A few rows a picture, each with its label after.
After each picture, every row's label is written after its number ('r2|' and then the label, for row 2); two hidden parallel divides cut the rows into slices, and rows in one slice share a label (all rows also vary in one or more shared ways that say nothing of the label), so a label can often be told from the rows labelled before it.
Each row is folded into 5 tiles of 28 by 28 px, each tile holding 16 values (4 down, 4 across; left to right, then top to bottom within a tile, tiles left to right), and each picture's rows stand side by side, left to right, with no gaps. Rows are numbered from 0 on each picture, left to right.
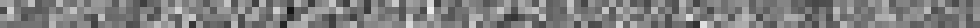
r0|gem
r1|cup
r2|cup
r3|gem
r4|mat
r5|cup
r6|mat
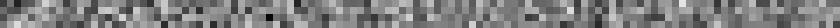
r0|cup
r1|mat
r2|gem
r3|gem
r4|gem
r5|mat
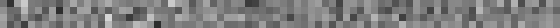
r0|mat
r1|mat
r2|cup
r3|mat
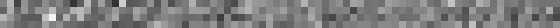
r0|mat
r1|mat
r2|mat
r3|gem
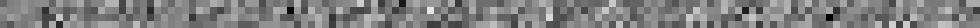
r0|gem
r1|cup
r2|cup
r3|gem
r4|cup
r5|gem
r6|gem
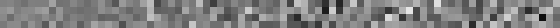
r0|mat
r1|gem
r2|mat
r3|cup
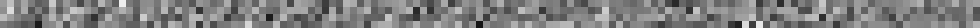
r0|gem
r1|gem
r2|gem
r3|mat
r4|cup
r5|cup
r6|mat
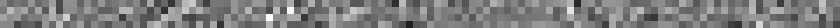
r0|mat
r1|cup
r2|gem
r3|mat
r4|gem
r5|mat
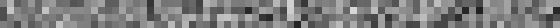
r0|mat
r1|cup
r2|gem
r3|gem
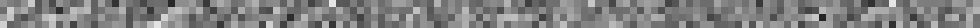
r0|gem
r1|cup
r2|cup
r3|cup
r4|mat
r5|cup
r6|cup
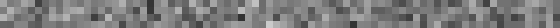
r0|gem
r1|mat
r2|mat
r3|mat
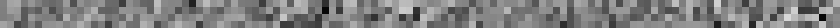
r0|mat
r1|mat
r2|gem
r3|gem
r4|mat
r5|cup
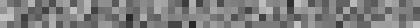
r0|gem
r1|mat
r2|mat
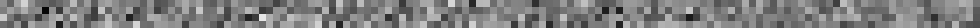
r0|gem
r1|mat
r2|mat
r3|gem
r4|gem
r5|mat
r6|gem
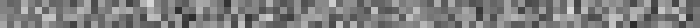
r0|mat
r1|gem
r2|cup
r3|cup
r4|gem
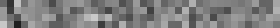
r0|cup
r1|cup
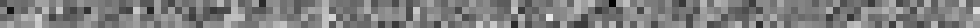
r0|cup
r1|cup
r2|cup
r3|mat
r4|gem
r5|gem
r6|cup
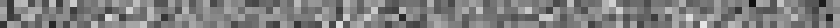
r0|cup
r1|mat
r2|cup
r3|mat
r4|mat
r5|mat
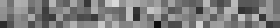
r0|gem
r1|mat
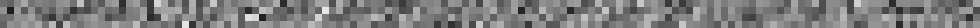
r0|mat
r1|cup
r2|cup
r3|mat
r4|cup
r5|mat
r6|mat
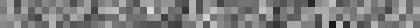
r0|gem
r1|gem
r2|cup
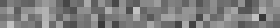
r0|cup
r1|cup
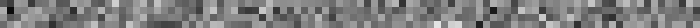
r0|cup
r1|mat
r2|mat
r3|mat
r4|gem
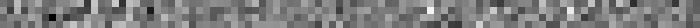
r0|mat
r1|cup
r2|mat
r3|gem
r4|gem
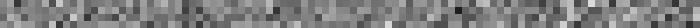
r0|gem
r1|gem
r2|mat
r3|gem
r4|gem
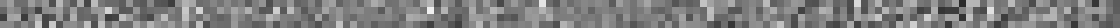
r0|gem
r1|cup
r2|mat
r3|gem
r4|mat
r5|gem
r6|cup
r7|gem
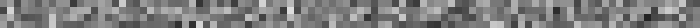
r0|gem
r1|mat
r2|gem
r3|gem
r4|gem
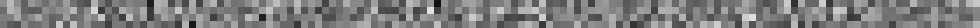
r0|mat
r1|cup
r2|mat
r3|gem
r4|mat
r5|cup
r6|cup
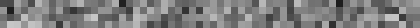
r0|cup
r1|gem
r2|cup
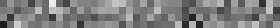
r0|mat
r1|gem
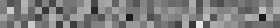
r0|gem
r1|cup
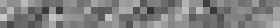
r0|gem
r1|cup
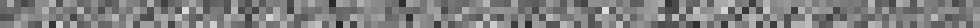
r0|cup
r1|cup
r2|mat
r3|mat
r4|cup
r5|gem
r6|mat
